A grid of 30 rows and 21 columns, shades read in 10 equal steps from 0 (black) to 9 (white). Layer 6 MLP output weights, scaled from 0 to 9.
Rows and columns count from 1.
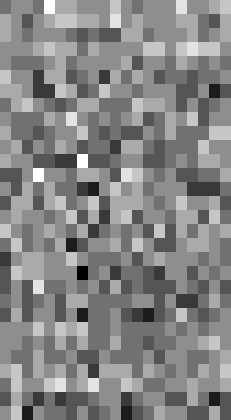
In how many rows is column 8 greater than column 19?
13
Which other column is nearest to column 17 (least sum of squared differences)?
5
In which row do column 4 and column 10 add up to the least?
6
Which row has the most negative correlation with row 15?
26
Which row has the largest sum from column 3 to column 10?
28
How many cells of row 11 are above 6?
1
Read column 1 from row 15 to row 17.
3 5 7
